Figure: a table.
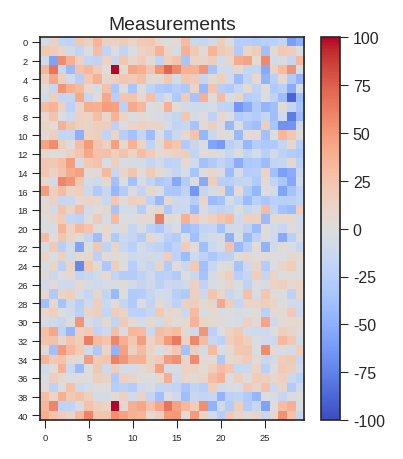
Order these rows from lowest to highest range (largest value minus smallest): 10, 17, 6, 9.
17, 10, 9, 6
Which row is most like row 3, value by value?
39
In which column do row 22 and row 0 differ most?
4
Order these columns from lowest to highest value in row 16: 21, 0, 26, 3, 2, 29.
21, 29, 26, 3, 2, 0
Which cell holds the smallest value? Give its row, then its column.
6, 28
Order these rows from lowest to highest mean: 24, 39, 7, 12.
24, 7, 12, 39
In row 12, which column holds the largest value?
5
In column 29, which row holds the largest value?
2
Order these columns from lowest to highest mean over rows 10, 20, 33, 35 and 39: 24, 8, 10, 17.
24, 10, 17, 8
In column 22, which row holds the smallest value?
7
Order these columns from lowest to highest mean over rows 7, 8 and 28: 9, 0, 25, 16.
25, 9, 0, 16
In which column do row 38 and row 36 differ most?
20
